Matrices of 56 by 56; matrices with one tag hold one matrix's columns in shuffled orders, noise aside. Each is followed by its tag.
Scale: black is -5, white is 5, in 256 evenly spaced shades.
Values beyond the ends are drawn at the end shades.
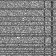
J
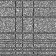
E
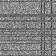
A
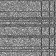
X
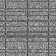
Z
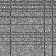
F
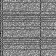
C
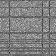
E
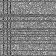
A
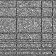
E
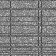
J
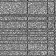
A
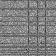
J
